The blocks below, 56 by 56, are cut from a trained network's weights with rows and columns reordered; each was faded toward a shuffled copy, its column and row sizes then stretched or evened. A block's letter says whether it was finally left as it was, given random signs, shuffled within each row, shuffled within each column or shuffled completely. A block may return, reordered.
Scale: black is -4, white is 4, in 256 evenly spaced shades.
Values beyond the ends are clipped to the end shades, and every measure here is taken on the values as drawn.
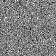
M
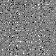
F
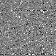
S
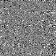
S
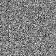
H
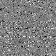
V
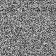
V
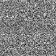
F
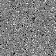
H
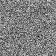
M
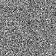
S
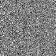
H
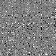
F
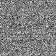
V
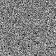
H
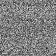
V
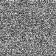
V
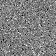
M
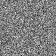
M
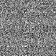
F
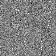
H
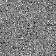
H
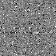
S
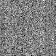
H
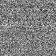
V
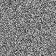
H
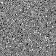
M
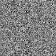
S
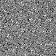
V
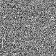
S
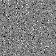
H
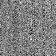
H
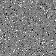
M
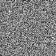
S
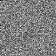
S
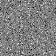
H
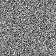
H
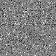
V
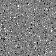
H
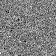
M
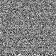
V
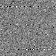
V
